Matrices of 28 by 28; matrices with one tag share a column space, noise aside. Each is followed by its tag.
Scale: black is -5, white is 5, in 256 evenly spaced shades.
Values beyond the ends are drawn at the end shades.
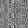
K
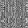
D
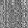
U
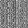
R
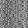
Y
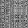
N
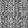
D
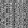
K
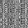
K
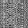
K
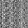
R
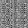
K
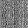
Y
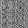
R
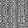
N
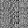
R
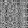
U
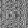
Y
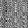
D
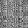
D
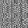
K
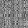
Y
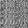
R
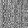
U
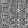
K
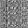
R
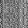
K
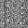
R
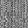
D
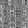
U
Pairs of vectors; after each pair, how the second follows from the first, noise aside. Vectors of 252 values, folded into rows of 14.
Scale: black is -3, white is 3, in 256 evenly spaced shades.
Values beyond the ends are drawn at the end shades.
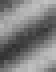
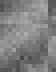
wrapped around, shrunk.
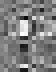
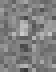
shrunk.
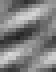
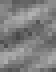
shrunk.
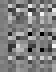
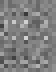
reversed, negated, shrunk.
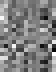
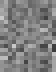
shrunk.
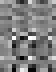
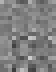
shrunk.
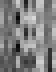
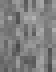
shrunk.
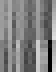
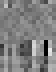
wrapped around, partly zeroed.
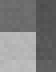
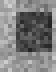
wrapped around, negated.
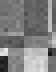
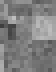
wrapped around, shrunk.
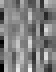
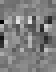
wrapped around, partly zeroed.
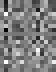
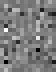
negated, partly zeroed.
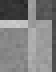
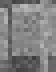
wrapped around, shrunk.
